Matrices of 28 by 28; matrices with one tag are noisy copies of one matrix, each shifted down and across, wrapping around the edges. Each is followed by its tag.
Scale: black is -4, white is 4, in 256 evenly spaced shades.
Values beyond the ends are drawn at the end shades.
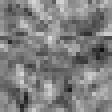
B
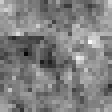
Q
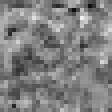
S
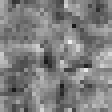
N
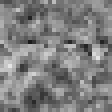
S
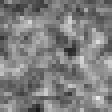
B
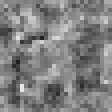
N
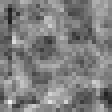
N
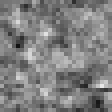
B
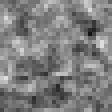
B
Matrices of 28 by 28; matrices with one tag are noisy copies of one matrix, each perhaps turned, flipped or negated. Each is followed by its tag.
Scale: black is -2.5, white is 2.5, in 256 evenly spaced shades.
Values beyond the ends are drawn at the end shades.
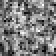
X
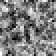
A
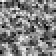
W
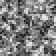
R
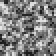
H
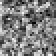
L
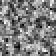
W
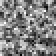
L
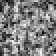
X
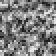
W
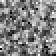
L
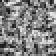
X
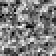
W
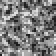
H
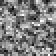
W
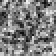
X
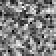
L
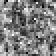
X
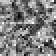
A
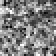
L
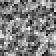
W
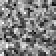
L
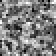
H
